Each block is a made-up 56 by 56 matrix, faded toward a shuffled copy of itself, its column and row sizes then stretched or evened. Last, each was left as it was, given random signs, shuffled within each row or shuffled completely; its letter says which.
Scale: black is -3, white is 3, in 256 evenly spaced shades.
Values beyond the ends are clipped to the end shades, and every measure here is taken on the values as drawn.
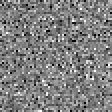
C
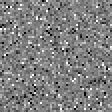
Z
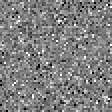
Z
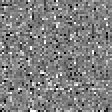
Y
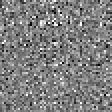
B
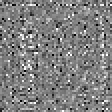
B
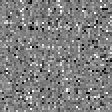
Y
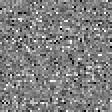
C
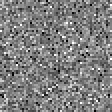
Z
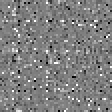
B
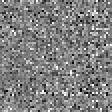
Y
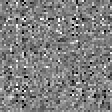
Y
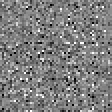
Y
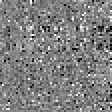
B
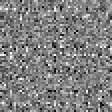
B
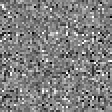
Y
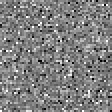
C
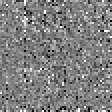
Y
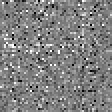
Y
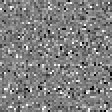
C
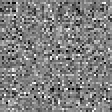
B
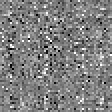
B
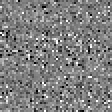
Y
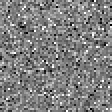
Z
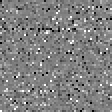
C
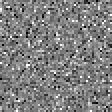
Z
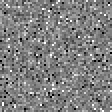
Z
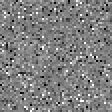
Z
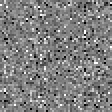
Y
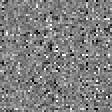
Y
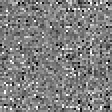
Y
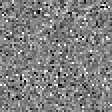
C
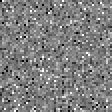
Z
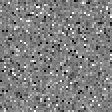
Z
